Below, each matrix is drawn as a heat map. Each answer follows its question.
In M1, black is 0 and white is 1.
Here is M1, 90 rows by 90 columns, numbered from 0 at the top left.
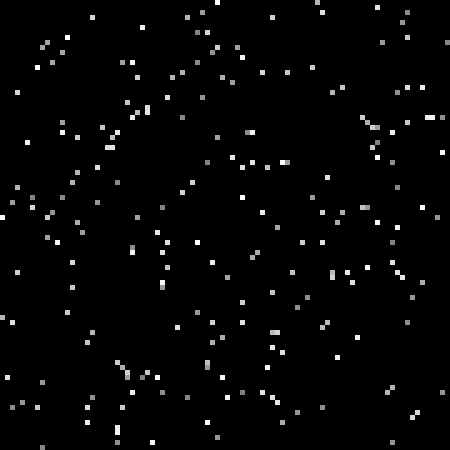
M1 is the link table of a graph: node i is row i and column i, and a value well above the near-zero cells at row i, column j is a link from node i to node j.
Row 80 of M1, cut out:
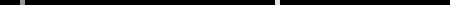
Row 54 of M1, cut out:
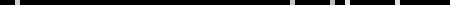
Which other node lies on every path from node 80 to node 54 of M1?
node 55
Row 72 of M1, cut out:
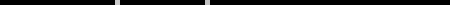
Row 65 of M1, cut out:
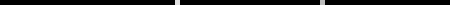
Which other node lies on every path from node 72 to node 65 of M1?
node 64
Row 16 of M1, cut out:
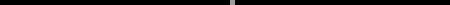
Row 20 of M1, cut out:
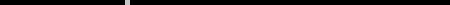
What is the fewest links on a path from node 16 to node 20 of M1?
5
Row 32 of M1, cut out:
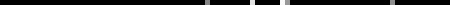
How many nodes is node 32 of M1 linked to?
5
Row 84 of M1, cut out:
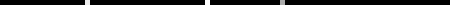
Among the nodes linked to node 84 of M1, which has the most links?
node 41
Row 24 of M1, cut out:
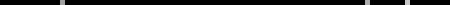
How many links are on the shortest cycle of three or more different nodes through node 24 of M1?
6
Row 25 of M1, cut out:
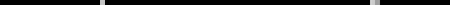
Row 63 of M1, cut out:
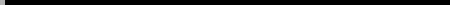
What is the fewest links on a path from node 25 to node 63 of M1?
7
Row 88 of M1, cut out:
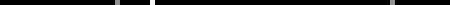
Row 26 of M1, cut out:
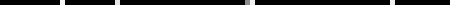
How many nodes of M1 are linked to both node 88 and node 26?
2
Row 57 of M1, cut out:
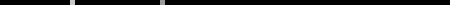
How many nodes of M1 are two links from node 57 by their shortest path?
6
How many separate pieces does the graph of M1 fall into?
4
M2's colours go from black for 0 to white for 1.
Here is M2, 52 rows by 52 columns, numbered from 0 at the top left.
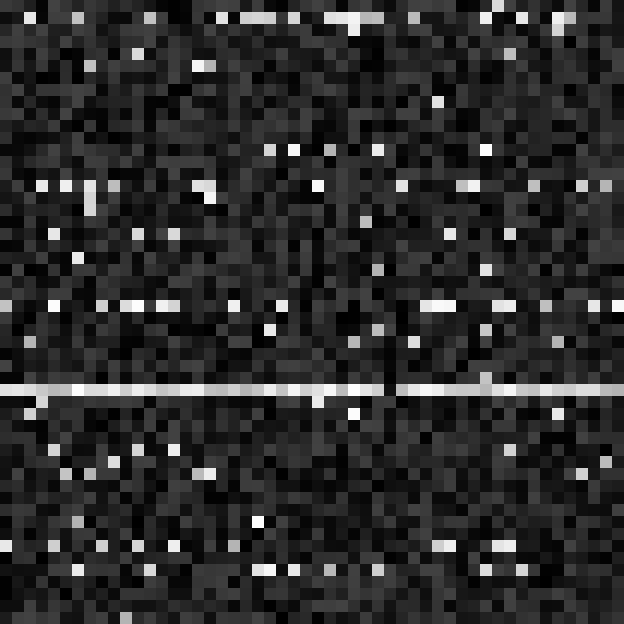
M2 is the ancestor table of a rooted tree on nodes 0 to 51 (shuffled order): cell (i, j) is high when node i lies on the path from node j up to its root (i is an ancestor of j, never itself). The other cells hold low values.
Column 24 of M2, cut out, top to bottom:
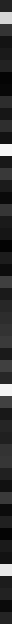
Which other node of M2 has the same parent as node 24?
27
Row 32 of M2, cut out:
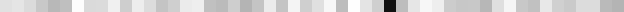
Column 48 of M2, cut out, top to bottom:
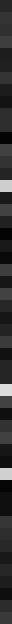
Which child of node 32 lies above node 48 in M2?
15
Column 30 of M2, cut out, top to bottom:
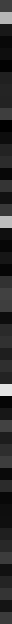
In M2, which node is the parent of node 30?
18
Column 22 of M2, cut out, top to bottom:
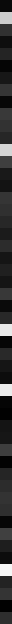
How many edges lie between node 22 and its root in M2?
5
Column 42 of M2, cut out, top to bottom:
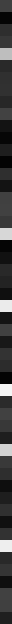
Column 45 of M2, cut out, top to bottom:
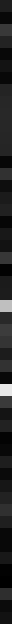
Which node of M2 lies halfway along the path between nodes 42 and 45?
37
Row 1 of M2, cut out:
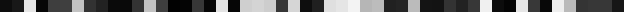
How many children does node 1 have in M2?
4
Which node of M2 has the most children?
25
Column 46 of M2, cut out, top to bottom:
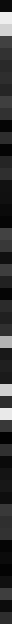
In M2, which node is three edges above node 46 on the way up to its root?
28
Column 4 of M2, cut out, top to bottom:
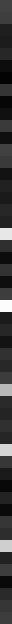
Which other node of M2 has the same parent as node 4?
14
